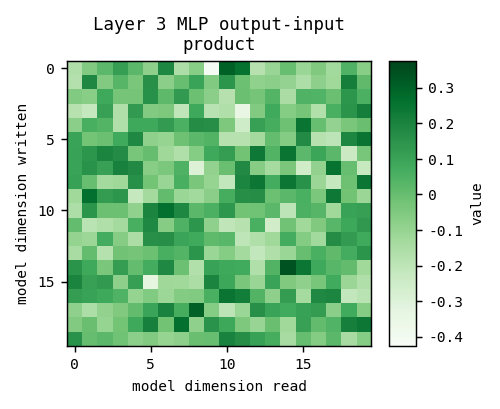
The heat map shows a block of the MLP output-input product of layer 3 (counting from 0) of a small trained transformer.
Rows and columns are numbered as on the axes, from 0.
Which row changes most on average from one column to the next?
0
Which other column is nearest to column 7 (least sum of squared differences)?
5
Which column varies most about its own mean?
11
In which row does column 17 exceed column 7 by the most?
9
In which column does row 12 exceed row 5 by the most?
17
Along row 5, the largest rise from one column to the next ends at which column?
18
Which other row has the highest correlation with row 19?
16
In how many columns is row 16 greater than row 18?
11
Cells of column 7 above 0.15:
2
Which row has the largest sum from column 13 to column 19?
14
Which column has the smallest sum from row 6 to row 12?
13
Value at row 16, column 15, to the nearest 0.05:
-0.15
